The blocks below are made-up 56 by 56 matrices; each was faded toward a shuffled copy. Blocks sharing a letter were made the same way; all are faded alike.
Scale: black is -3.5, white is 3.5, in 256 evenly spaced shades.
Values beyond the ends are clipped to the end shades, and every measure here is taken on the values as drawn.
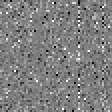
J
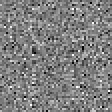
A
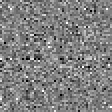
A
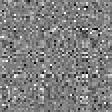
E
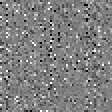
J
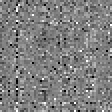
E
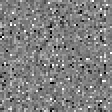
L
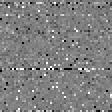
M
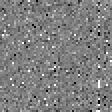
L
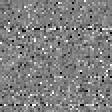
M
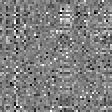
E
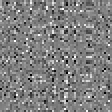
E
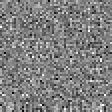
A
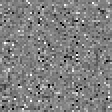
L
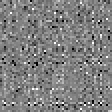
E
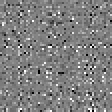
E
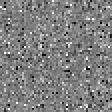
L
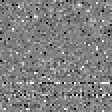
M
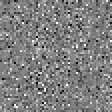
J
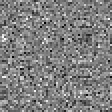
A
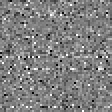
M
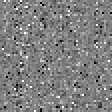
L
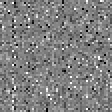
J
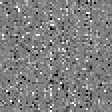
J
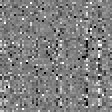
E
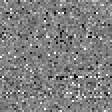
M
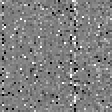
J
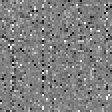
J
